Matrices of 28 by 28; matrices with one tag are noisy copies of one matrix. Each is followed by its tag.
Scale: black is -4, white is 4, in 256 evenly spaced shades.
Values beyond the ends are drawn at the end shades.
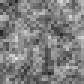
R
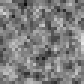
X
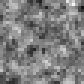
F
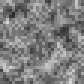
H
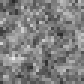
R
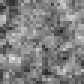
R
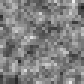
F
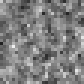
X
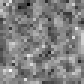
X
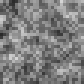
R
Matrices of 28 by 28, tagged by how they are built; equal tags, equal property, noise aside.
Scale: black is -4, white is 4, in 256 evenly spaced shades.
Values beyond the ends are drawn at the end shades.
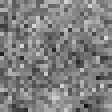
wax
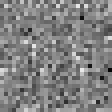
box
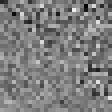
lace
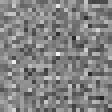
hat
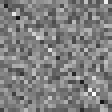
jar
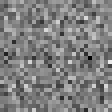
box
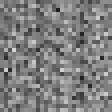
hat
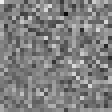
lace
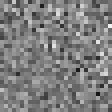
lace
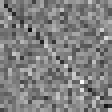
jar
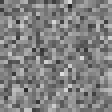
box
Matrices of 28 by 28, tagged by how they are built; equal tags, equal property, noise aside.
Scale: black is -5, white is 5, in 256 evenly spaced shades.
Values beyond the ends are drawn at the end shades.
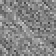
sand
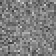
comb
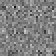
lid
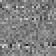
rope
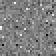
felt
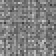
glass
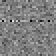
rope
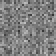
glass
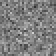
glass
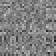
glass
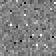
felt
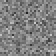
comb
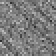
sand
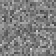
glass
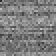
glass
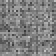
glass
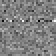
rope
